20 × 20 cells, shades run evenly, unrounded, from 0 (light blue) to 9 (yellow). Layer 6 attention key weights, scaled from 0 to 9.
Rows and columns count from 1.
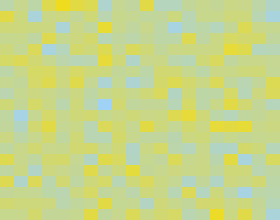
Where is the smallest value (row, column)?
10, 8
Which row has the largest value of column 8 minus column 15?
3
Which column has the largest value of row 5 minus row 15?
18
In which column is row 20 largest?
16
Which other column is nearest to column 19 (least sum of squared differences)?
12
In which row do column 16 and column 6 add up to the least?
17
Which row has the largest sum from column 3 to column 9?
1
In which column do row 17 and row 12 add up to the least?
2
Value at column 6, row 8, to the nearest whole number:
7
